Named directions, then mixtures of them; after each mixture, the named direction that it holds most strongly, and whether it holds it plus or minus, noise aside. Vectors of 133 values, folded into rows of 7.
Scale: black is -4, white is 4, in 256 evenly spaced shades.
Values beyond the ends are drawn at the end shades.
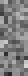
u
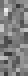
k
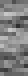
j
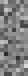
u, plus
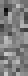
k, minus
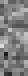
u, plus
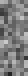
u, plus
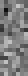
k, minus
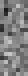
k, minus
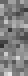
u, minus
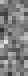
u, plus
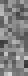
u, minus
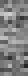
j, plus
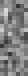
k, plus
